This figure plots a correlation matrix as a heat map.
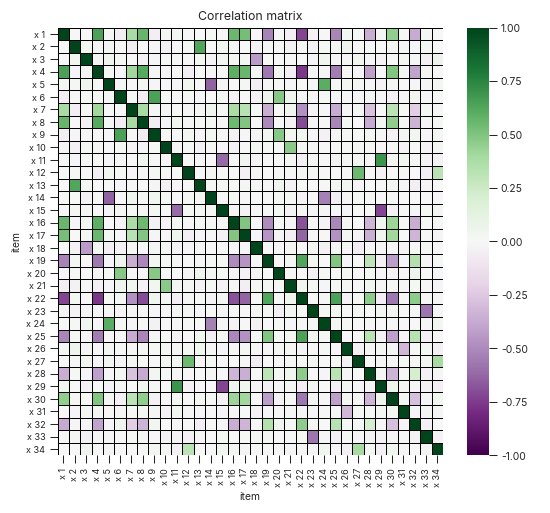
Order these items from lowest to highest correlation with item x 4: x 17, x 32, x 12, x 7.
x 32, x 12, x 7, x 17
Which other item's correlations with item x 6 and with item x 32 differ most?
x 9
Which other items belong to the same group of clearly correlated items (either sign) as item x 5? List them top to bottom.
x 14, x 24
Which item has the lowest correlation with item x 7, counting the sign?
x 22
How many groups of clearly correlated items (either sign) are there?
10
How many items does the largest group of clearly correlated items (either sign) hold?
12
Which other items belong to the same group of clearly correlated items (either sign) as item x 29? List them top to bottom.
x 11, x 15
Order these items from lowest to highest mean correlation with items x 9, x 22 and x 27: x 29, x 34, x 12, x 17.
x 17, x 29, x 34, x 12
